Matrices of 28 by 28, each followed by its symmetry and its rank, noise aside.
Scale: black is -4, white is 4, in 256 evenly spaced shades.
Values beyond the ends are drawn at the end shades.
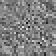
antisymmetric, rank six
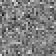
no symmetry, rank eight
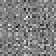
antisymmetric, rank four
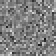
symmetric, rank eight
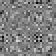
symmetric, rank four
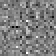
no symmetry, rank four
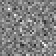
symmetric, rank six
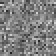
no symmetry, rank eight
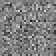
no symmetry, rank eight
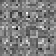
symmetric, rank four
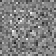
symmetric, rank eight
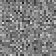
antisymmetric, rank six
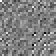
symmetric, rank four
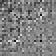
symmetric, rank six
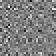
no symmetry, rank four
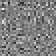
antisymmetric, rank four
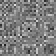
symmetric, rank four
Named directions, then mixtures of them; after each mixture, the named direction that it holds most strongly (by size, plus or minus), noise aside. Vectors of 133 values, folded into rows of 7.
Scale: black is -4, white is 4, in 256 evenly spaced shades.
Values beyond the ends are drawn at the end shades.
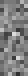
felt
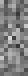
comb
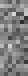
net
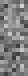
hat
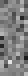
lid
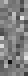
lid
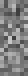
comb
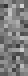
hat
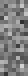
hat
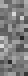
lid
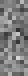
felt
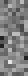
lid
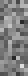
hat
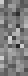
comb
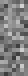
hat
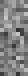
felt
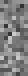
felt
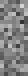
net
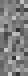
felt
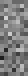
hat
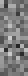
comb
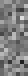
lid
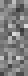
comb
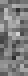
hat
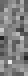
lid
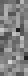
felt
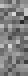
net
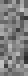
lid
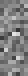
felt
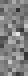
felt
